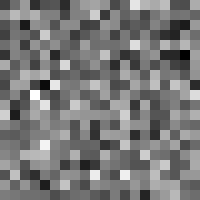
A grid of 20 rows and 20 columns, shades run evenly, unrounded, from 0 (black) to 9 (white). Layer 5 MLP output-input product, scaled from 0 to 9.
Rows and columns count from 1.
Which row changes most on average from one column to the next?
9
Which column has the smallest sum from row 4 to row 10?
12
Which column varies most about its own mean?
5
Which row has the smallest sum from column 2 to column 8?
1
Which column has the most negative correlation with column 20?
6
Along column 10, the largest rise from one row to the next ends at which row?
18
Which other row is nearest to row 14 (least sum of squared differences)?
13
